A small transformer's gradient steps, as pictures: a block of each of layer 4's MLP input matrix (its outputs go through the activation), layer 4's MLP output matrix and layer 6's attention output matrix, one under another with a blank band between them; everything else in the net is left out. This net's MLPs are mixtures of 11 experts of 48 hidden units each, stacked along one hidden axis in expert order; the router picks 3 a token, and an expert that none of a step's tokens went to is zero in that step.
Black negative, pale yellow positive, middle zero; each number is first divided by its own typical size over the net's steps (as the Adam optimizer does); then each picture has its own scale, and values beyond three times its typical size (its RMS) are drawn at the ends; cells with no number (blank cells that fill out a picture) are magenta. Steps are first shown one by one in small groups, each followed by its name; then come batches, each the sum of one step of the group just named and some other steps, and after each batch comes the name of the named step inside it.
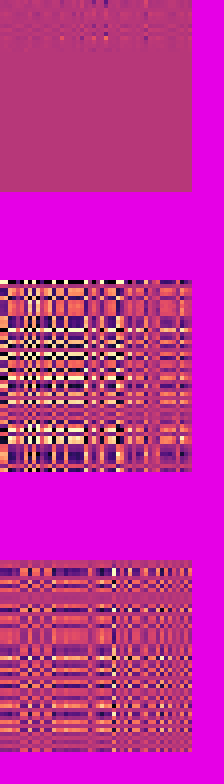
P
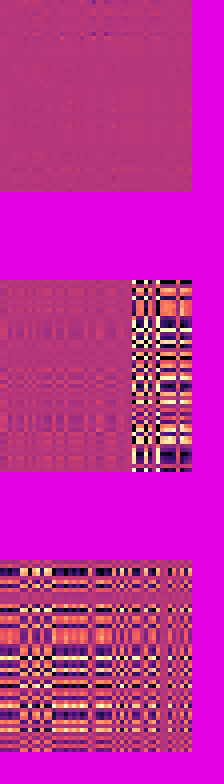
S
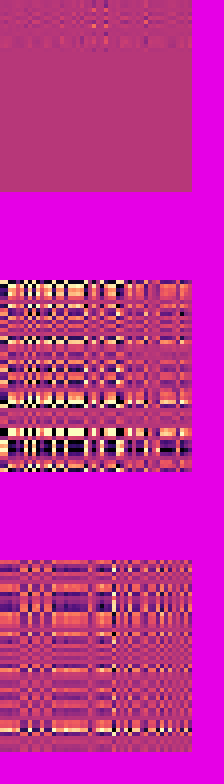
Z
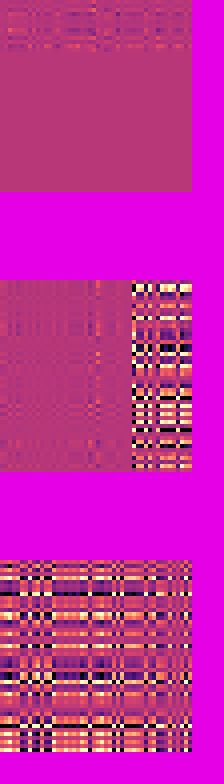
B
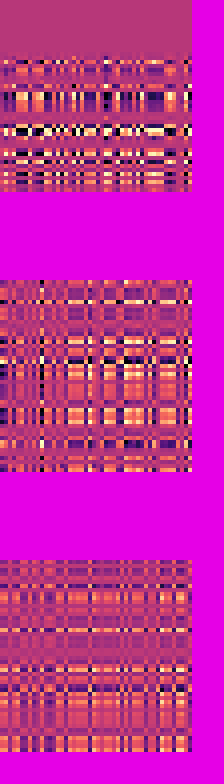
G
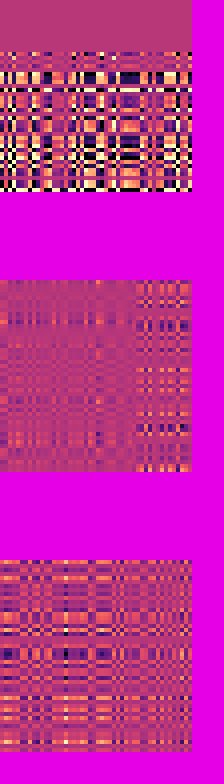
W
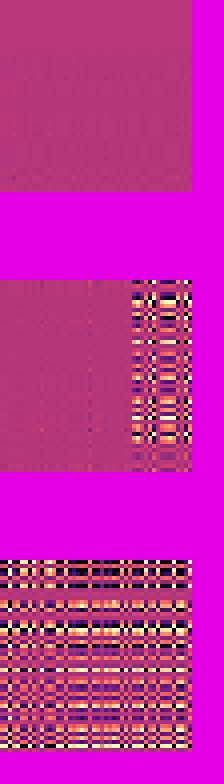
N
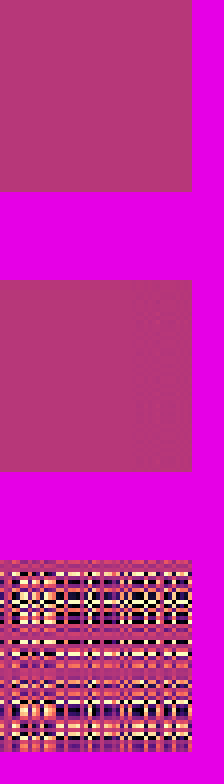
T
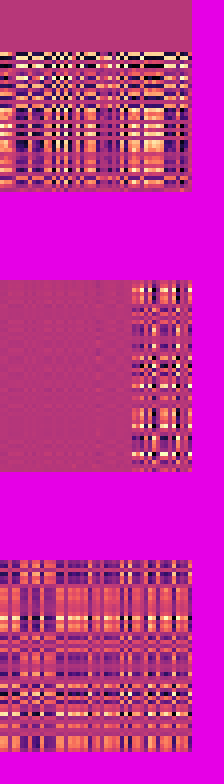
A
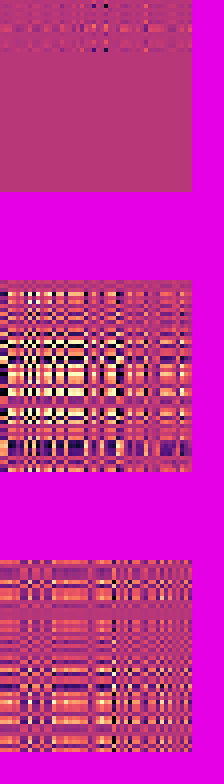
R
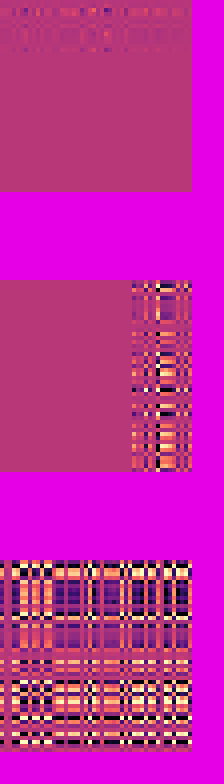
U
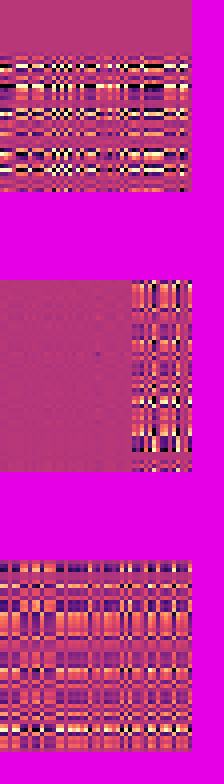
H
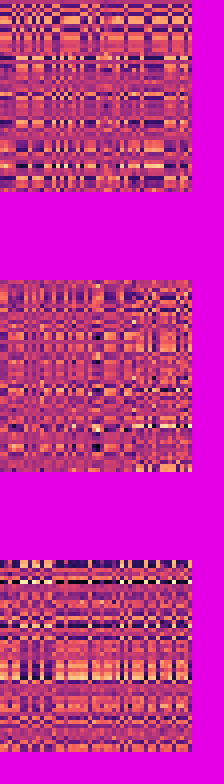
U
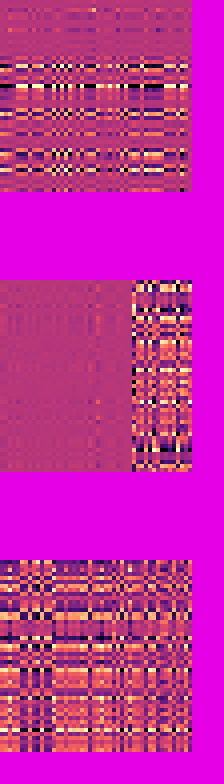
H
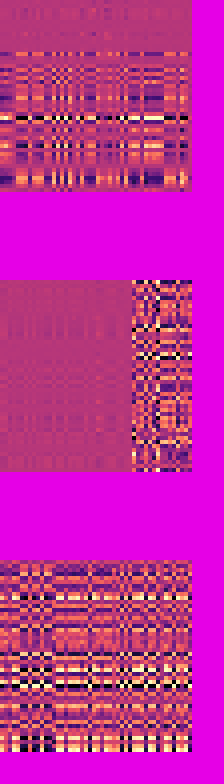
S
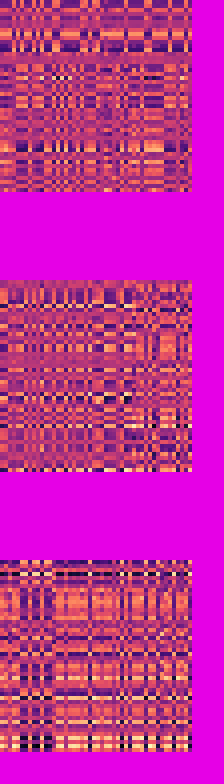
A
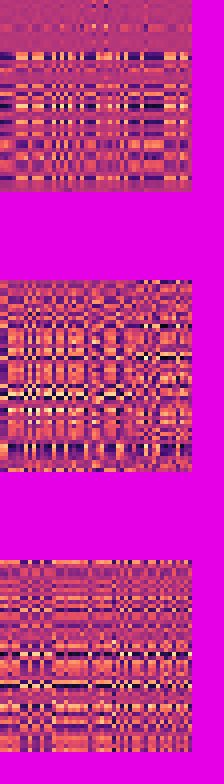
R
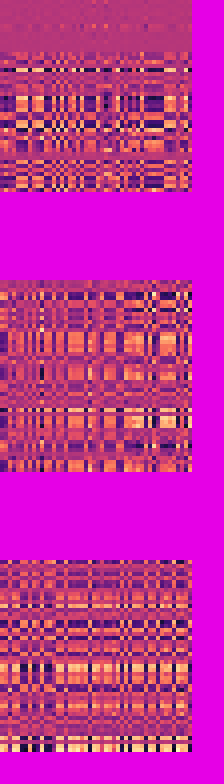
G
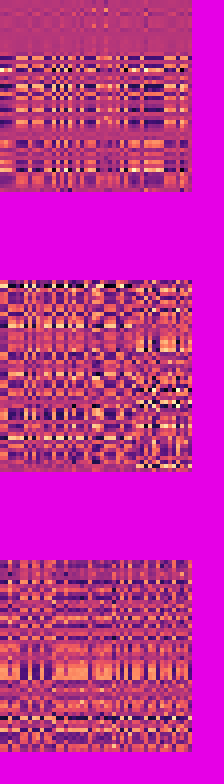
H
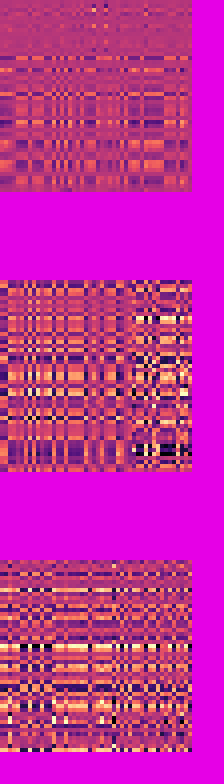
R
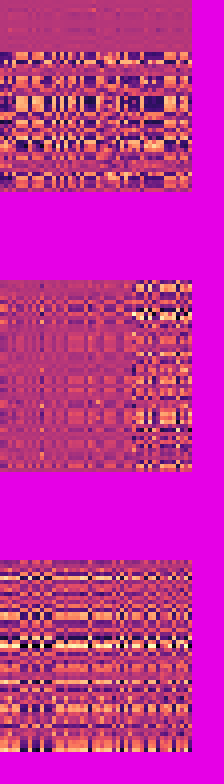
B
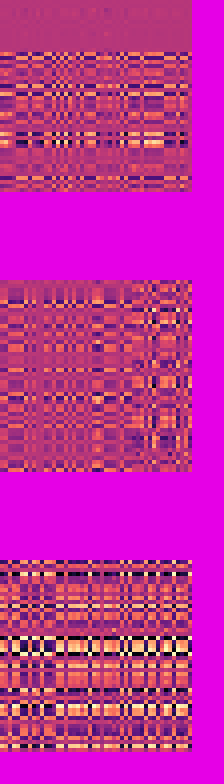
A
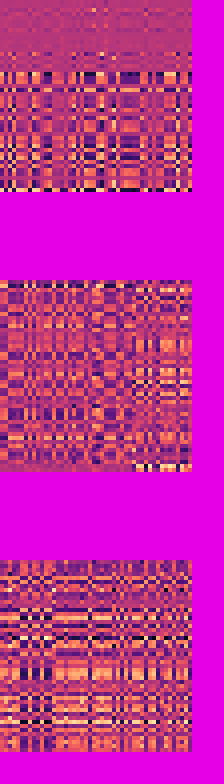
W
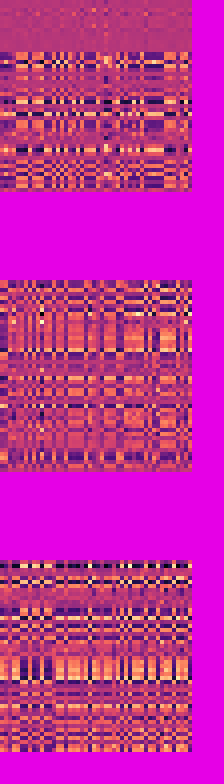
U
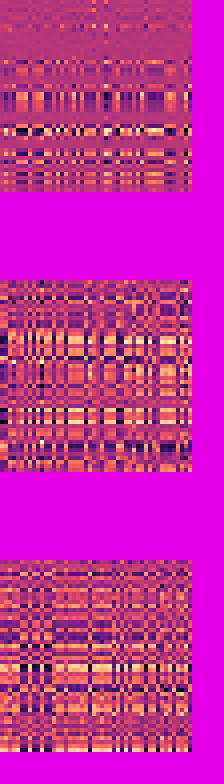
G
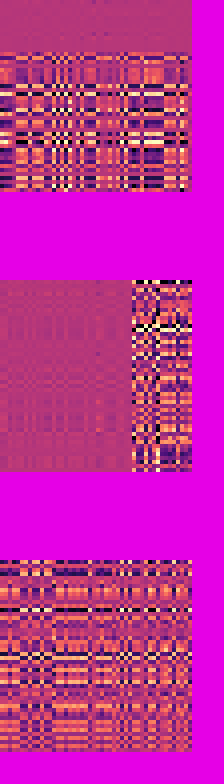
S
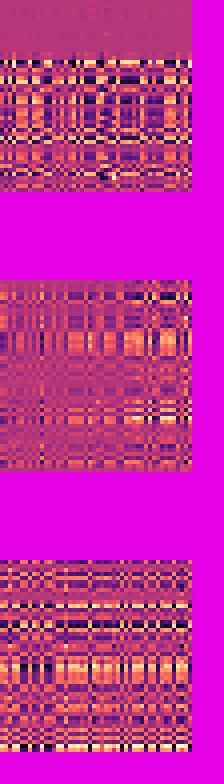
N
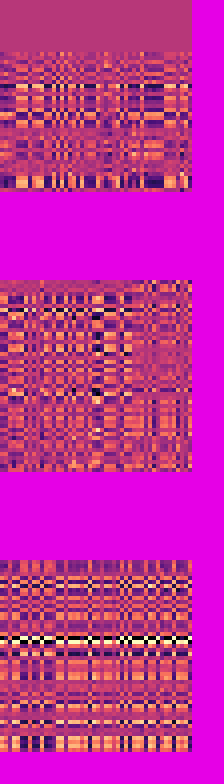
H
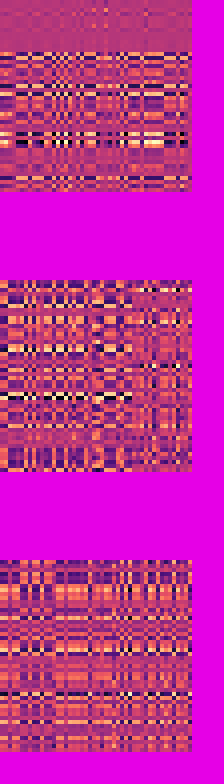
A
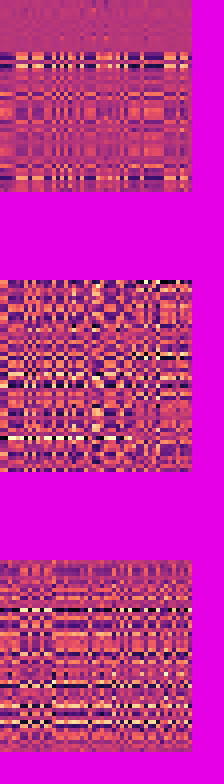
P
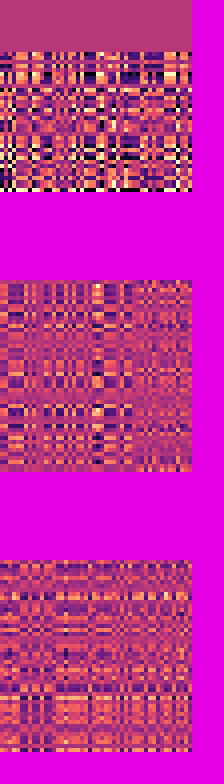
W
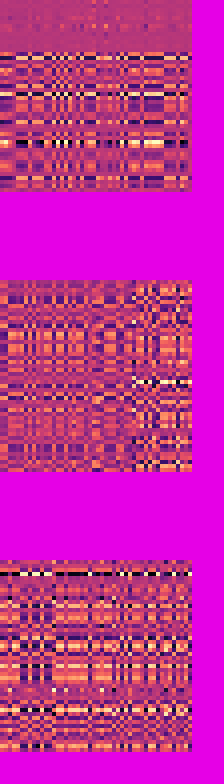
A
